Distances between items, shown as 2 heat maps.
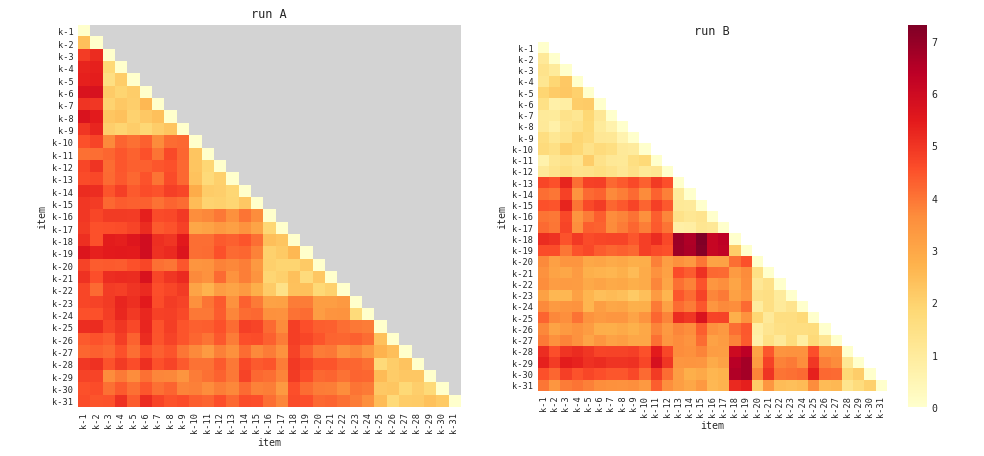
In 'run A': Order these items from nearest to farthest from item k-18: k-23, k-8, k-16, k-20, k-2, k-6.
k-20, k-16, k-23, k-2, k-8, k-6
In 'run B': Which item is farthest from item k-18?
k-15
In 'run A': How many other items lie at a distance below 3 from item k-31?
6
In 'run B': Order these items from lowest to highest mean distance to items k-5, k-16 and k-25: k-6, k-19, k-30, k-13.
k-6, k-13, k-30, k-19
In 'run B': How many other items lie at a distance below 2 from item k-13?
4
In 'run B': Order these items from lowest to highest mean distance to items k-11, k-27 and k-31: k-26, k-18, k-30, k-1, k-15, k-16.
k-26, k-1, k-16, k-30, k-15, k-18
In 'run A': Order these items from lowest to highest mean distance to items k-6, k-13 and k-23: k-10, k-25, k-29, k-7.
k-10, k-7, k-29, k-25
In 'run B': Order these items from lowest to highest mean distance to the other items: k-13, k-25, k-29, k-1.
k-1, k-25, k-13, k-29
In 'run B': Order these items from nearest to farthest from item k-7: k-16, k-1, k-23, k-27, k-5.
k-1, k-5, k-23, k-27, k-16
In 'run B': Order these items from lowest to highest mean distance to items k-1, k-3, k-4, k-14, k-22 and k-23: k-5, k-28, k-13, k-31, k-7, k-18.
k-7, k-5, k-31, k-13, k-28, k-18
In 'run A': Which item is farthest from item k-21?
k-6
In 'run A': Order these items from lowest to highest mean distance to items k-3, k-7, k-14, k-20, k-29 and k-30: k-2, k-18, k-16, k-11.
k-11, k-16, k-18, k-2
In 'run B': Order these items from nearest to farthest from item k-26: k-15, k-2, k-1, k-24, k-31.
k-24, k-31, k-2, k-1, k-15
